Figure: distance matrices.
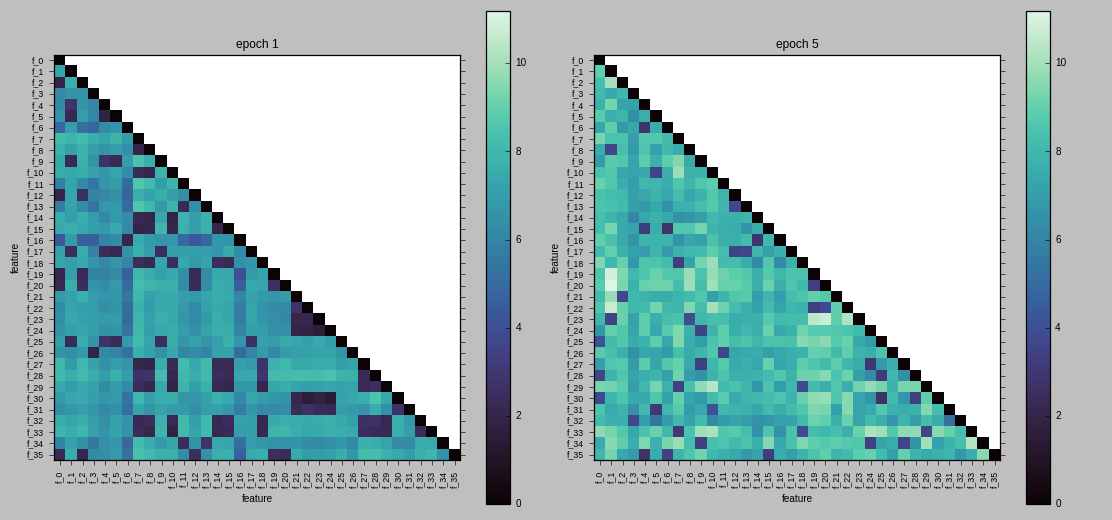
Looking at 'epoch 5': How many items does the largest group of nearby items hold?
4
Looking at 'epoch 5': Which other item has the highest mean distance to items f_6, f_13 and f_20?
f_1
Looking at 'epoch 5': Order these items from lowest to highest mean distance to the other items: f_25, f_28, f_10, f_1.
f_28, f_25, f_10, f_1
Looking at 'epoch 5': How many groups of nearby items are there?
12
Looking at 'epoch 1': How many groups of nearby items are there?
7
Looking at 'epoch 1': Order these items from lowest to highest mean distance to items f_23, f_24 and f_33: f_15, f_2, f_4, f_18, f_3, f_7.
f_18, f_15, f_7, f_4, f_3, f_2
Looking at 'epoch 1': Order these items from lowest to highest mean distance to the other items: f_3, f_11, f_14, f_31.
f_14, f_31, f_3, f_11
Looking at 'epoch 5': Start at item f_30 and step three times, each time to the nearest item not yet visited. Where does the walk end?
f_0
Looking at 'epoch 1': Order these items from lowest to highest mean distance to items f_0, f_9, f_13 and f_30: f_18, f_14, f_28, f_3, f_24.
f_24, f_3, f_18, f_14, f_28
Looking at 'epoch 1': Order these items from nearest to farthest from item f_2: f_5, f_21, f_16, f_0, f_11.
f_0, f_16, f_11, f_5, f_21
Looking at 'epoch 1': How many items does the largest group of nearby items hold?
11
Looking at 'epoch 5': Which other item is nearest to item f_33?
f_7
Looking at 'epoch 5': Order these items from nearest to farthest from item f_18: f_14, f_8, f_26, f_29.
f_29, f_14, f_8, f_26
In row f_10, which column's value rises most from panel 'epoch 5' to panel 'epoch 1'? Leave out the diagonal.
f_5
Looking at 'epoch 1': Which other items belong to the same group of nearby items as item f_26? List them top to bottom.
f_3
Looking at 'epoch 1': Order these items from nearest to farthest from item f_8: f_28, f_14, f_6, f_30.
f_14, f_28, f_6, f_30
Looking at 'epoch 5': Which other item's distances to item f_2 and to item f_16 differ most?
f_14
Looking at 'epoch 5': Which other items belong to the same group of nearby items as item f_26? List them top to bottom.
f_11
